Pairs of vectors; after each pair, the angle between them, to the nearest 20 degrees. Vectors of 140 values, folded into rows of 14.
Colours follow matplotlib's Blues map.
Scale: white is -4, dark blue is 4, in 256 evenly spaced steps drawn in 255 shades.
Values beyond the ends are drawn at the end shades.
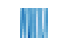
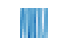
20 degrees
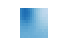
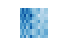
40 degrees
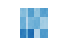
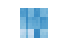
160 degrees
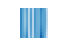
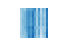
140 degrees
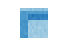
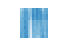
60 degrees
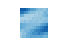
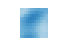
140 degrees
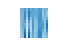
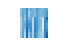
120 degrees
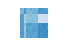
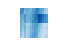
140 degrees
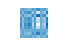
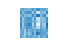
20 degrees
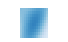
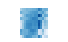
40 degrees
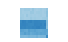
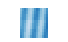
100 degrees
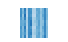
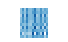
120 degrees
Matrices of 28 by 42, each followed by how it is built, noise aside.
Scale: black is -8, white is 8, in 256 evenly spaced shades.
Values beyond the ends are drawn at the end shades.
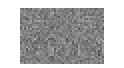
low rank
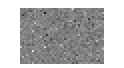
sparse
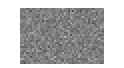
noise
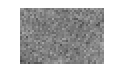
smooth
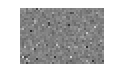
sparse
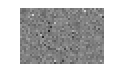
sparse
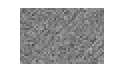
Hankel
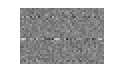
uneven rows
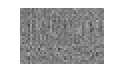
low rank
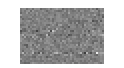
uneven rows
